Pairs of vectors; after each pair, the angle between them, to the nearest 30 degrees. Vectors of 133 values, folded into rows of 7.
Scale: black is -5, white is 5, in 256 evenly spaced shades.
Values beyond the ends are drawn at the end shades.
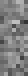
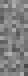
60 degrees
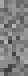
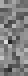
30 degrees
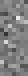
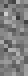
120 degrees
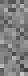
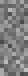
150 degrees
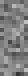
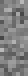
90 degrees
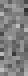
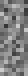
30 degrees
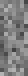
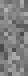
30 degrees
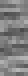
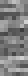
30 degrees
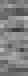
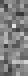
60 degrees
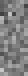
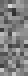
60 degrees
